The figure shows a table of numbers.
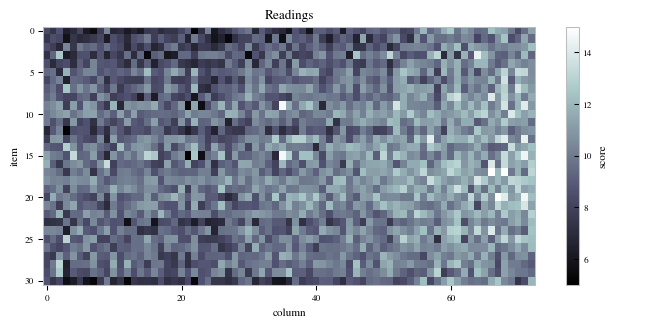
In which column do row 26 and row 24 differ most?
30
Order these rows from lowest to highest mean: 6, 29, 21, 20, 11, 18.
6, 29, 11, 21, 20, 18
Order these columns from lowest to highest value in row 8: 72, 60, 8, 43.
43, 8, 72, 60
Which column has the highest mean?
68
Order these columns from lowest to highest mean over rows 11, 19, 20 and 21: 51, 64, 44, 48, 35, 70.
64, 35, 48, 44, 51, 70
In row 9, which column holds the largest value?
35
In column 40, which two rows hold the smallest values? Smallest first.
14, 26
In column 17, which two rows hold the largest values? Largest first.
22, 20
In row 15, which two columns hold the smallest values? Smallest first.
21, 23
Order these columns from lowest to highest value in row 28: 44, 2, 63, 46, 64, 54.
63, 44, 54, 64, 46, 2
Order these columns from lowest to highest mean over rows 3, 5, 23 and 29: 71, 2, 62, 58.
2, 62, 58, 71
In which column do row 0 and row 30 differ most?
39
